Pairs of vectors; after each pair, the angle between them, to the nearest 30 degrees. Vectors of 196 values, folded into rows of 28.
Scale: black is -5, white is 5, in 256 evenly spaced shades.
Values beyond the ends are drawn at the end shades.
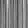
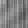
150 degrees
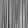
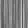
60 degrees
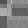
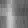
60 degrees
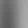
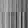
120 degrees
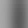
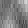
90 degrees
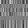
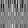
90 degrees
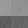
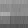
30 degrees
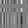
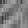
120 degrees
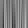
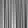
150 degrees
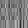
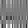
90 degrees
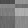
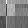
90 degrees
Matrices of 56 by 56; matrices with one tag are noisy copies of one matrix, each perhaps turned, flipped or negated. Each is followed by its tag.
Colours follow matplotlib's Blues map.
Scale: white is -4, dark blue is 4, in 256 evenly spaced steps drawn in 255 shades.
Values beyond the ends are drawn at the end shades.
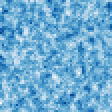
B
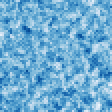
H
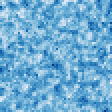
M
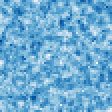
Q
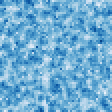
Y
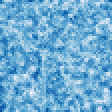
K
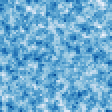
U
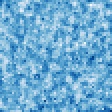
K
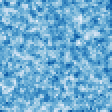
K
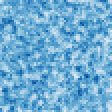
K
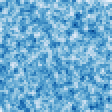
K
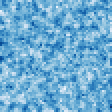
M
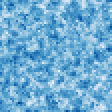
U
